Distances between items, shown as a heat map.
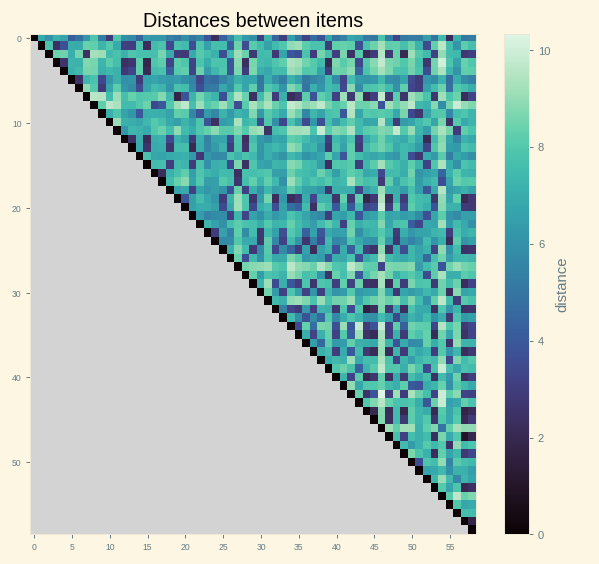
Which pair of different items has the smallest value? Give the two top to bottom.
47, 57
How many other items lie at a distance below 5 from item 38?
9
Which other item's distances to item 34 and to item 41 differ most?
7
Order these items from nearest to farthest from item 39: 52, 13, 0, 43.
13, 52, 43, 0
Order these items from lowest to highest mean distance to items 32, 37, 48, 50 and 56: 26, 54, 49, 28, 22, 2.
49, 2, 22, 26, 28, 54
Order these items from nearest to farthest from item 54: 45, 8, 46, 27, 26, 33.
27, 46, 8, 33, 45, 26
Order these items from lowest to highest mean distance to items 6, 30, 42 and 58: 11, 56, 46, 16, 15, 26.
26, 15, 16, 56, 11, 46
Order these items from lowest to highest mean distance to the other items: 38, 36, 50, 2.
2, 36, 38, 50
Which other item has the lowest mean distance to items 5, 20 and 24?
0
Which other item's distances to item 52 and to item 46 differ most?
3
